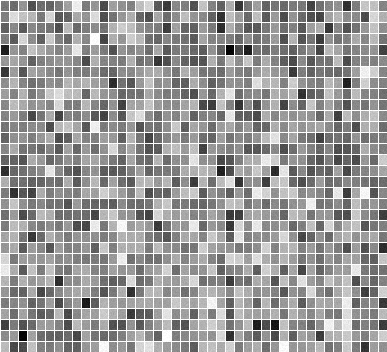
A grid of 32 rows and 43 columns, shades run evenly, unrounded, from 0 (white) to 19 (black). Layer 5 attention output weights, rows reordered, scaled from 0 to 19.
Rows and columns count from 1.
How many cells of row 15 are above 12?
6
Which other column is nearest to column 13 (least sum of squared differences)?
20
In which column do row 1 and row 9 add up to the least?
9
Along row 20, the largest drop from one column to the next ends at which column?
18
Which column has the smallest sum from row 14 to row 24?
29
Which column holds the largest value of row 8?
39
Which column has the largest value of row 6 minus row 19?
35
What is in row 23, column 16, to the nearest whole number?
6
